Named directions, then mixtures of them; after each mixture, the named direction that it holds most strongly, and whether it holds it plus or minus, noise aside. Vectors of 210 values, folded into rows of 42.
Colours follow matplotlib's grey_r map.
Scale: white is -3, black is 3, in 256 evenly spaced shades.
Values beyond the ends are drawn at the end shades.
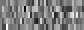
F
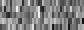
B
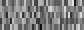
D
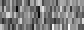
B, minus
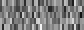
D, minus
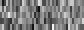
B, minus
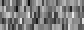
B, minus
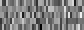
D, plus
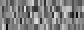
F, minus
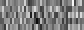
F, plus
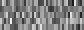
D, minus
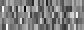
F, plus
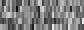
B, minus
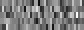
F, plus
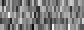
B, minus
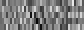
F, plus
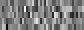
F, minus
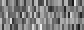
D, minus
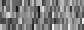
B, minus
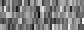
B, minus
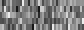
B, minus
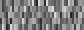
D, plus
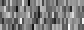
B, minus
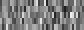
F, plus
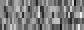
D, plus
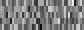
D, plus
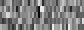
B, minus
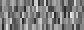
D, minus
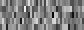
F, minus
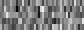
B, minus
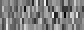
F, plus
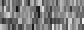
B, minus
